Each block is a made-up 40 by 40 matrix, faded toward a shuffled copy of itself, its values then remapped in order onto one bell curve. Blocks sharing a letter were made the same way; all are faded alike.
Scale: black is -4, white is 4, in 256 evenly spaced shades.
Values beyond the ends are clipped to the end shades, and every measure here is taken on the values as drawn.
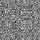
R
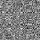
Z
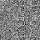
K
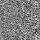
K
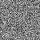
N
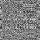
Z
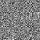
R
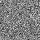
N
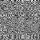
Z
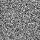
N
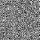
K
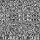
Z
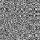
R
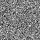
N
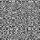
Z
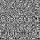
Z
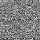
Z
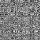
Z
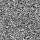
N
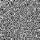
K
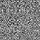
R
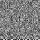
Z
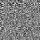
Z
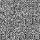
K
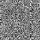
K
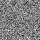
N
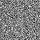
N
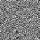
R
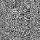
R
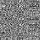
Z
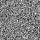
N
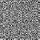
R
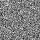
N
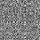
R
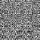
Z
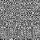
Z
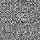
Z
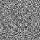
R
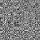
Z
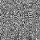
K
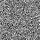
N
